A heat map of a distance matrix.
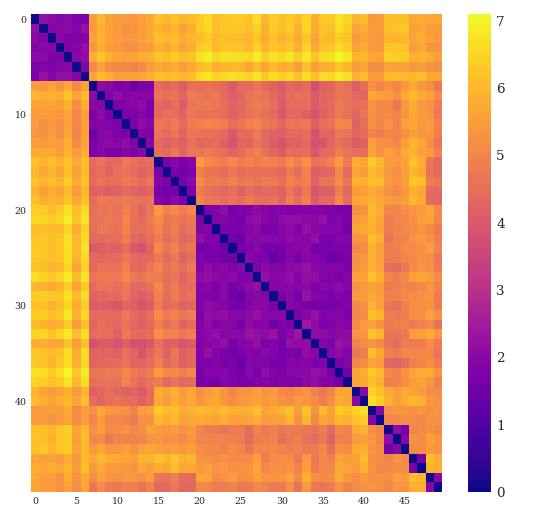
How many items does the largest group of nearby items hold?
19
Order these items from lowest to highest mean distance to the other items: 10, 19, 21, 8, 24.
24, 21, 10, 8, 19
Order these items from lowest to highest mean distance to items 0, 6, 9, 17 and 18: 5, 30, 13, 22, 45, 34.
5, 13, 34, 30, 22, 45
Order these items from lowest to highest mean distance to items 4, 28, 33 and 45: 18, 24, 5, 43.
24, 43, 5, 18
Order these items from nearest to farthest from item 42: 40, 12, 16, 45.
12, 45, 16, 40
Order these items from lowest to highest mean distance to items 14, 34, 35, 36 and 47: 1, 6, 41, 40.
40, 41, 1, 6
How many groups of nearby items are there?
9
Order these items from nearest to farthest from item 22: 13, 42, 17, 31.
31, 13, 17, 42
